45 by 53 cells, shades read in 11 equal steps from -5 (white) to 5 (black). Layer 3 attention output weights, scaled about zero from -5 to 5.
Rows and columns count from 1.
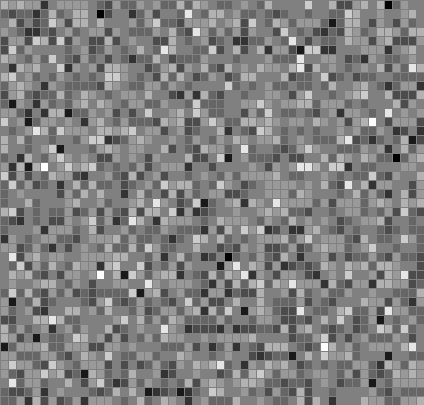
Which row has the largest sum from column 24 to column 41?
37
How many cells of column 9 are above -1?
27
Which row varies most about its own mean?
31
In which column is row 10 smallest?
29
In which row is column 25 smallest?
4
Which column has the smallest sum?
33
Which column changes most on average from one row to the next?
2
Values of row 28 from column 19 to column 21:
-3 -1 1
